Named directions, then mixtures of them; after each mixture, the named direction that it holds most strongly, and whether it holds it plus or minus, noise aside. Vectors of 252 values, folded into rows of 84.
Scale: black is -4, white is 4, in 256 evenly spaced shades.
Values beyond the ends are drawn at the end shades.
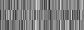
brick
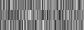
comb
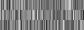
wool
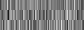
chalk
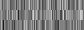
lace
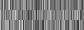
brick, minus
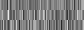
chalk, minus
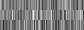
lace, plus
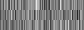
brick, plus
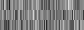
wool, plus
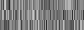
wool, plus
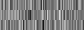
comb, minus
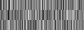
comb, plus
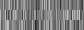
brick, minus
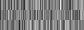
brick, plus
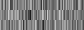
comb, minus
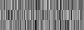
brick, minus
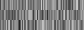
comb, plus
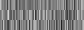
chalk, minus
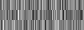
lace, minus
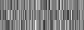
brick, plus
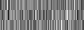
chalk, plus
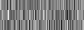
chalk, minus
